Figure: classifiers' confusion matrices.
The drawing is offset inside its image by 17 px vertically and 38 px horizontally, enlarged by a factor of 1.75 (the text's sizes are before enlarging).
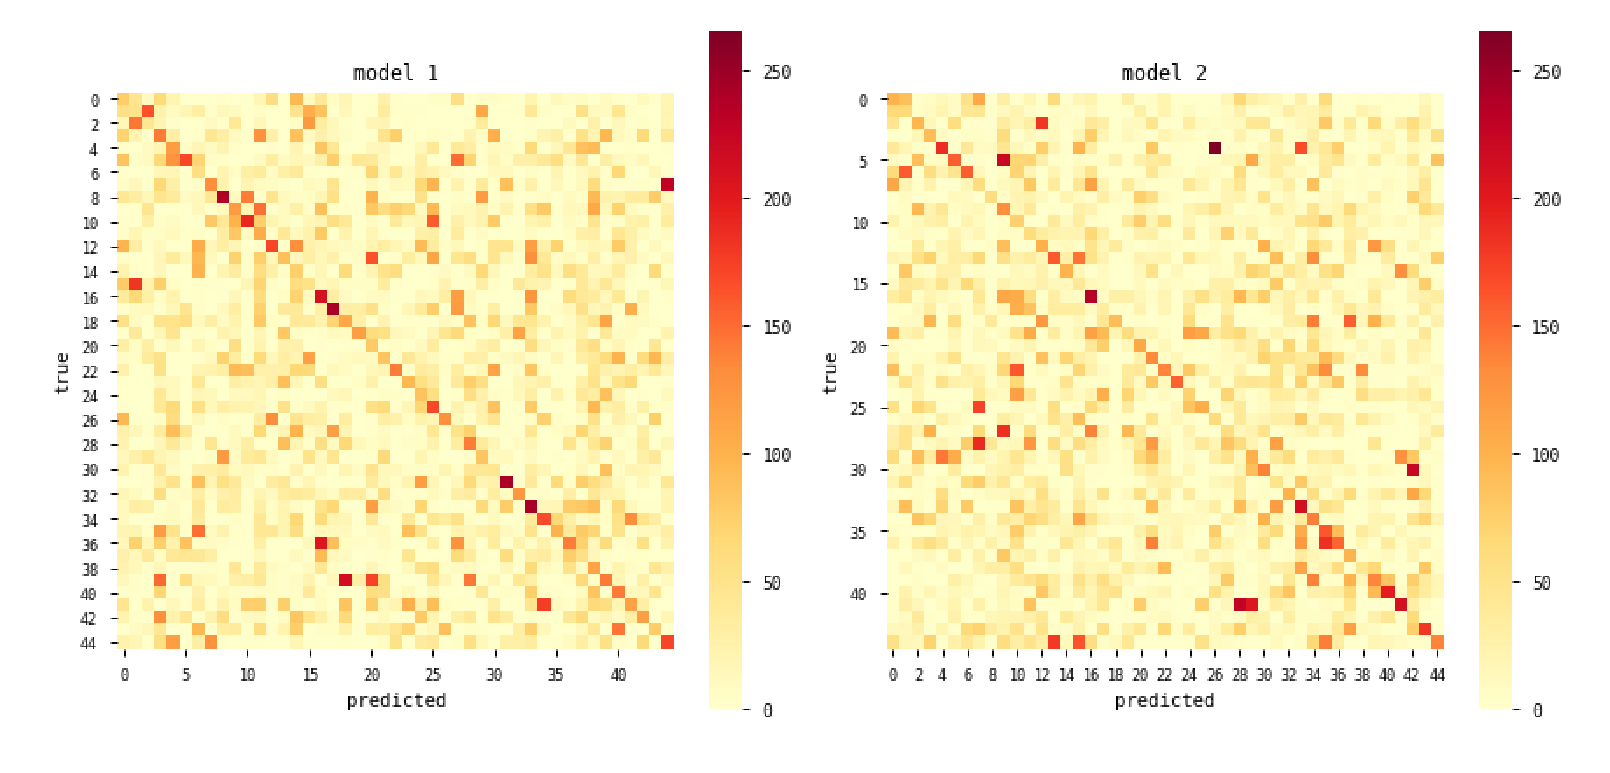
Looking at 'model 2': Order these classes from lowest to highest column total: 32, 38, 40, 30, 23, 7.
23, 38, 40, 32, 30, 7
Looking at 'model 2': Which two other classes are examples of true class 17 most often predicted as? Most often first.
10, 11
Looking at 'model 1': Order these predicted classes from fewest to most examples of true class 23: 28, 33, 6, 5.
5, 33, 6, 28
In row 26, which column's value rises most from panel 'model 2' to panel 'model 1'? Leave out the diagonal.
12
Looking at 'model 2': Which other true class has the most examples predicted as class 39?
12
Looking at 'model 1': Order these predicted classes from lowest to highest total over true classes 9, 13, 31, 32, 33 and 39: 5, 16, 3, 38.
5, 16, 3, 38
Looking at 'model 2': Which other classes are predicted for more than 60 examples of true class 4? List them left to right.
12, 15, 21, 26, 33, 36
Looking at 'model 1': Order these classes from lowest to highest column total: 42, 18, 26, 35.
26, 35, 42, 18
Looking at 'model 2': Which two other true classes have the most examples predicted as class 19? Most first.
27, 24
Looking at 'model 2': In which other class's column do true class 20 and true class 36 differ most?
35
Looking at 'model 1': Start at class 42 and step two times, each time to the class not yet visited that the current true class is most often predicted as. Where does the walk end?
11
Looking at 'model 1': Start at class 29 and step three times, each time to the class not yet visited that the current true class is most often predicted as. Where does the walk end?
25
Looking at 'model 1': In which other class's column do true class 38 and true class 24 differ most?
39
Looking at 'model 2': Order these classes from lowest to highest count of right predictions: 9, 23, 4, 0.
0, 9, 23, 4
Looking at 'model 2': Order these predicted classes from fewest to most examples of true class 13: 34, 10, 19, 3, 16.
19, 10, 16, 3, 34
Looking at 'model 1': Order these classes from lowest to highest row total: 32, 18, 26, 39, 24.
24, 32, 26, 18, 39
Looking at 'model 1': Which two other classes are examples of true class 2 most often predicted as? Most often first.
1, 15
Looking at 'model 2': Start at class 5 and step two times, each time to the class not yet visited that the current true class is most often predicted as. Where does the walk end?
2
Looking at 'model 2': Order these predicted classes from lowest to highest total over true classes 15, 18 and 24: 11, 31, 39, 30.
30, 11, 31, 39
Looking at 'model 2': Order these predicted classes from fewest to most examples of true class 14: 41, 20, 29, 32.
20, 32, 29, 41
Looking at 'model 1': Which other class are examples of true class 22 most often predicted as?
30
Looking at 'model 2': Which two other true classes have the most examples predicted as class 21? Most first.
36, 28
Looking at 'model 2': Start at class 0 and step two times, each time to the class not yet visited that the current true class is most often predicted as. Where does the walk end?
16
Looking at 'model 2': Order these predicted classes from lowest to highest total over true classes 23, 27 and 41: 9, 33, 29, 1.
33, 1, 9, 29
